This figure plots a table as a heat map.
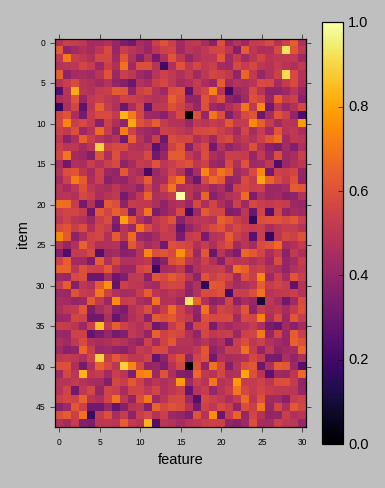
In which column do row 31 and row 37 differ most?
5
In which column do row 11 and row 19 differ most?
15
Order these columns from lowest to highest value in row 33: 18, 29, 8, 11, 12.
8, 12, 29, 11, 18
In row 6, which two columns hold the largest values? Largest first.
2, 19
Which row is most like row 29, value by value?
34
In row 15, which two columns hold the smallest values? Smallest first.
27, 1
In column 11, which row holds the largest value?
47
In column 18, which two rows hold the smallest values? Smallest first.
30, 24
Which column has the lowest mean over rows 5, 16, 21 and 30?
16
